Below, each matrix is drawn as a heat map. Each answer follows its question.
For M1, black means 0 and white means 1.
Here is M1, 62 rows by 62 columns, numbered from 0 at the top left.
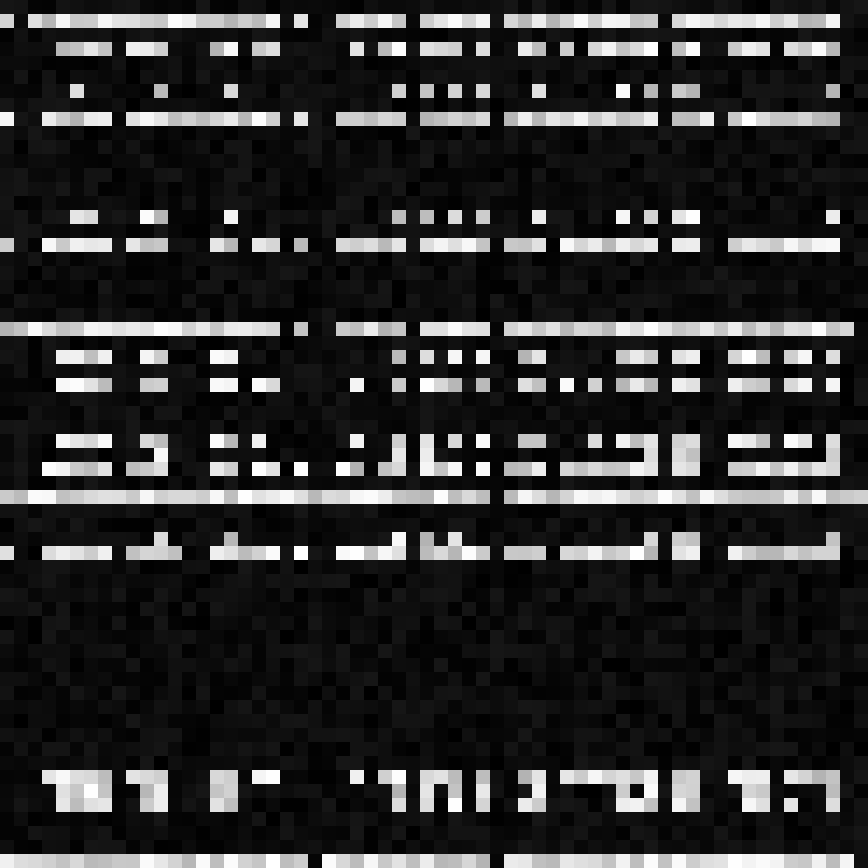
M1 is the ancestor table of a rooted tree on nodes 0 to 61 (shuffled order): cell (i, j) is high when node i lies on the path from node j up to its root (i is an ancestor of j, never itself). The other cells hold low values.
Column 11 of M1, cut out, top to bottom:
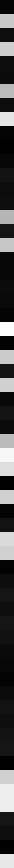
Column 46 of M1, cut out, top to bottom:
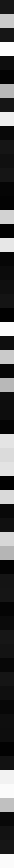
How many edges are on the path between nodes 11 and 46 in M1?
2
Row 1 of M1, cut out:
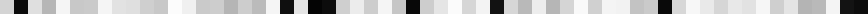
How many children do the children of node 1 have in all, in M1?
4
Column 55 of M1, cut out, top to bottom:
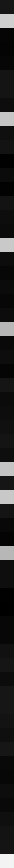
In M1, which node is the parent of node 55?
33
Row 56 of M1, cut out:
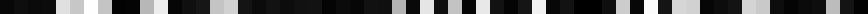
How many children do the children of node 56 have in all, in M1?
2
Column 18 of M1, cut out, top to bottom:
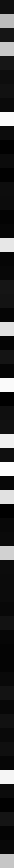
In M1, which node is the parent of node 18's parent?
27
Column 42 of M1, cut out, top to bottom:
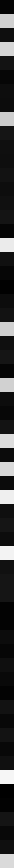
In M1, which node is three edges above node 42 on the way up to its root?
3
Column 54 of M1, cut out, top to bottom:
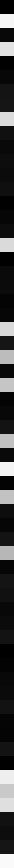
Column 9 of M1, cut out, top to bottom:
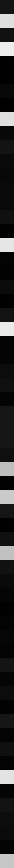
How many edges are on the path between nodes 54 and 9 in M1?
7
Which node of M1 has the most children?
32
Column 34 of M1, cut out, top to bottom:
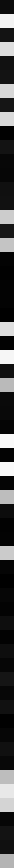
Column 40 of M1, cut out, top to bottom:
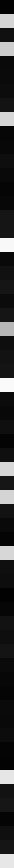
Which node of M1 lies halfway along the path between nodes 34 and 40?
57
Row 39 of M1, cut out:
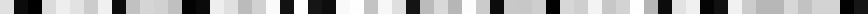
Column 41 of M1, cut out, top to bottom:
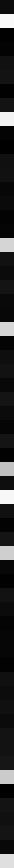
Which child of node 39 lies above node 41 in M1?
17
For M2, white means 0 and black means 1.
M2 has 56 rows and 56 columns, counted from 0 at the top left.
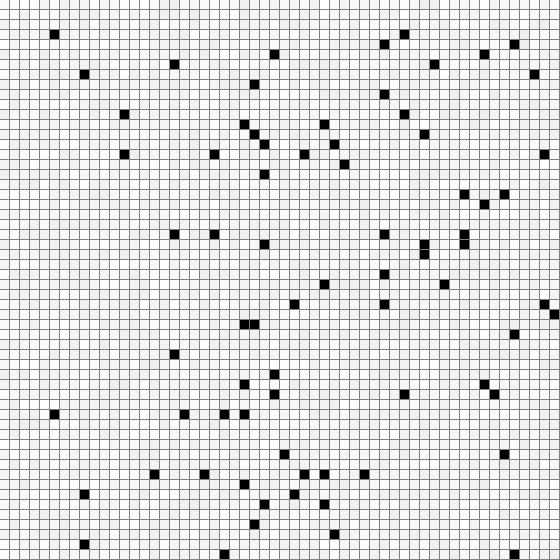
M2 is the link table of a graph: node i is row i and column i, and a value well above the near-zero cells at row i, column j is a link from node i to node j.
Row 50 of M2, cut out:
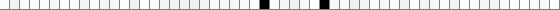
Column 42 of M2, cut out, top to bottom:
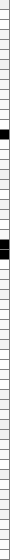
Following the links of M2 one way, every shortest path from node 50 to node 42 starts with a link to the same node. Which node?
node 32
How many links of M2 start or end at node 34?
1
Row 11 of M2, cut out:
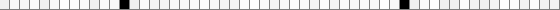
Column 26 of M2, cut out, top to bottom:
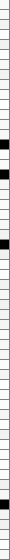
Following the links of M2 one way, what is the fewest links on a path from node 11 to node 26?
3
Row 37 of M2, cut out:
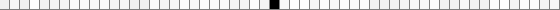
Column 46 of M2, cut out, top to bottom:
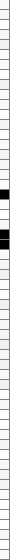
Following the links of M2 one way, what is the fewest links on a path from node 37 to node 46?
4
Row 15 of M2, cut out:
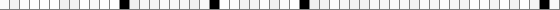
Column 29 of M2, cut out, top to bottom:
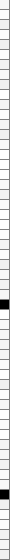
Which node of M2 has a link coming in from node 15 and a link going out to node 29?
node 30
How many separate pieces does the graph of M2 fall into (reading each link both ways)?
6
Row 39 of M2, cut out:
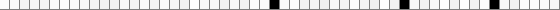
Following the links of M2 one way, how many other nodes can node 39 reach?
12
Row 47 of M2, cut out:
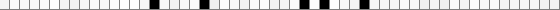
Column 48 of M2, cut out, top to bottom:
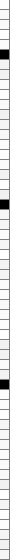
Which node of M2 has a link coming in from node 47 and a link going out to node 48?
node 20
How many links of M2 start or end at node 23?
4
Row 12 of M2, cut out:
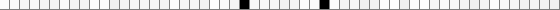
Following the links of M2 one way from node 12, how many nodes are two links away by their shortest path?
4
